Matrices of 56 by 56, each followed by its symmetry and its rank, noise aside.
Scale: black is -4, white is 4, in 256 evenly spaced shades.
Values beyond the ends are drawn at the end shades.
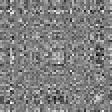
symmetric, rank four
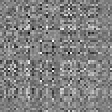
symmetric, rank four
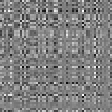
no symmetry, rank three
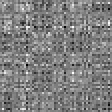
symmetric, rank three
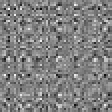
symmetric, rank three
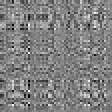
no symmetry, rank three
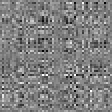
no symmetry, rank four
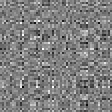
no symmetry, rank four
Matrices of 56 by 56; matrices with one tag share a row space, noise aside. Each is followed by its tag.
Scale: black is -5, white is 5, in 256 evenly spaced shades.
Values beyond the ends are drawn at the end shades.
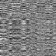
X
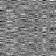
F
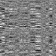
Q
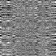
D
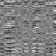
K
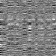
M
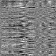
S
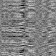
S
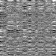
M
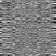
D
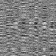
F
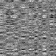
F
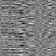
S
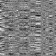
Q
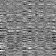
M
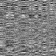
F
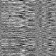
S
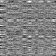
M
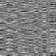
F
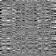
D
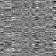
K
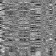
Q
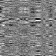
Q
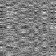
F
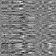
S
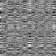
M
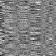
Q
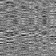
F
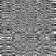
D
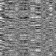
Q
